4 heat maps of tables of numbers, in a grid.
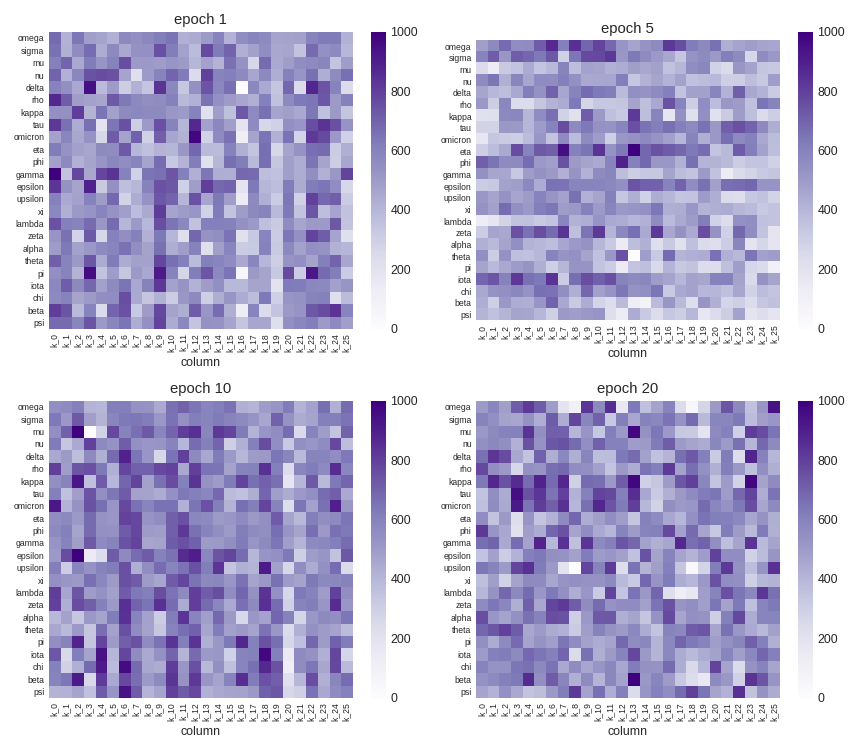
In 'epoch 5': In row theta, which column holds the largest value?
k_12
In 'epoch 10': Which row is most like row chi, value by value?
iota
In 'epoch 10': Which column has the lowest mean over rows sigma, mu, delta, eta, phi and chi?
k_21
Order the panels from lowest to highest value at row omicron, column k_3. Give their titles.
epoch 5, epoch 1, epoch 10, epoch 20
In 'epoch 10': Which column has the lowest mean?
k_20
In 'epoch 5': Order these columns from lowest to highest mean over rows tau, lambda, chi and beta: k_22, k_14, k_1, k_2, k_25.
k_1, k_25, k_14, k_2, k_22
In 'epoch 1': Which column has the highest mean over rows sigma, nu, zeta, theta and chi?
k_3
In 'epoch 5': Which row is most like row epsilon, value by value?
tau
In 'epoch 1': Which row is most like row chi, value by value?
eta
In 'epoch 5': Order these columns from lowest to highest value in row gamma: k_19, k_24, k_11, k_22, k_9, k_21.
k_21, k_22, k_24, k_9, k_19, k_11
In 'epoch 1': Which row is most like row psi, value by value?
iota
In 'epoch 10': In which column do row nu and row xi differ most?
k_11
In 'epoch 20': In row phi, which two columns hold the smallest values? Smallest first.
k_3, k_20
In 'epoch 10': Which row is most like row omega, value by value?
sigma
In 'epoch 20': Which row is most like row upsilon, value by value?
omega
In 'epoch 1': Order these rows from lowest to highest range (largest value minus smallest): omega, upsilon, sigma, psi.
omega, sigma, psi, upsilon
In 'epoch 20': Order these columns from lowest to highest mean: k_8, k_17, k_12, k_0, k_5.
k_8, k_17, k_12, k_0, k_5
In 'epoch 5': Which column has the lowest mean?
k_25
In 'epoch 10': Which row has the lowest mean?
theta
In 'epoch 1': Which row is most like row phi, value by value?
alpha
